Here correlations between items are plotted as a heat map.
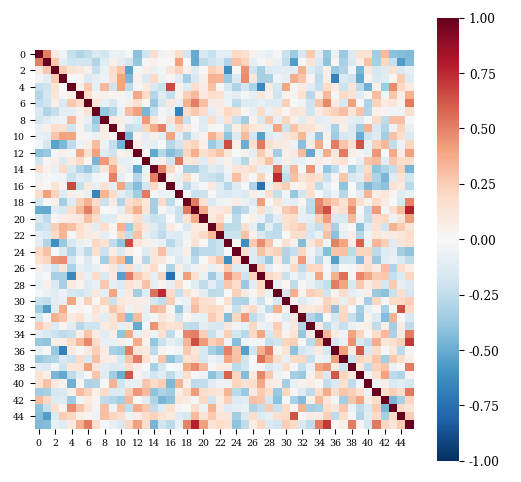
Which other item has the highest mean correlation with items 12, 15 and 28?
37
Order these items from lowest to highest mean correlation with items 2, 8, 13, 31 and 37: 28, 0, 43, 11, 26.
0, 11, 26, 28, 43
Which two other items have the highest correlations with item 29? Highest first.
15, 14
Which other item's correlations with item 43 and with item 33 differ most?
12
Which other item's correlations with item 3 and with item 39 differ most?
36
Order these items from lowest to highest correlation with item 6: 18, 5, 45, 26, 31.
26, 31, 5, 18, 45
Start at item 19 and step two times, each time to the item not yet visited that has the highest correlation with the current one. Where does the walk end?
35
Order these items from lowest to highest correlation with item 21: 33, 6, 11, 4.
11, 33, 6, 4
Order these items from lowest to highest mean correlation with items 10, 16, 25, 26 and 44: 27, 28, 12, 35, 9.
27, 28, 12, 35, 9
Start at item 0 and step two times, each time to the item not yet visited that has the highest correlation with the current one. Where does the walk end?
17
